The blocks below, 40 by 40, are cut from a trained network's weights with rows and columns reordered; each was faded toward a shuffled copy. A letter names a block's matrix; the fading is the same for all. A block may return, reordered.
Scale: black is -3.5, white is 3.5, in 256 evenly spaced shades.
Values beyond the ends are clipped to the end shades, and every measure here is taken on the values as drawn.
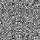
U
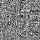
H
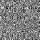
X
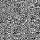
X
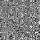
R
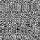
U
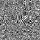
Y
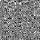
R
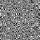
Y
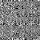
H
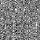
R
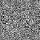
U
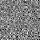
X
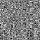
U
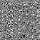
R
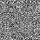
X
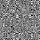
Y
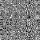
R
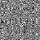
R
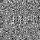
R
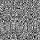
U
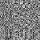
X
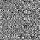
X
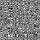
Y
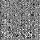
H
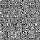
R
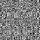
U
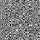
Y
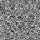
X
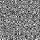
X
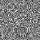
U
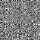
H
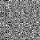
R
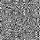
R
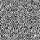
U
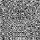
U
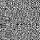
U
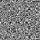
U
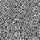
U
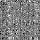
H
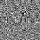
U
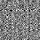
H
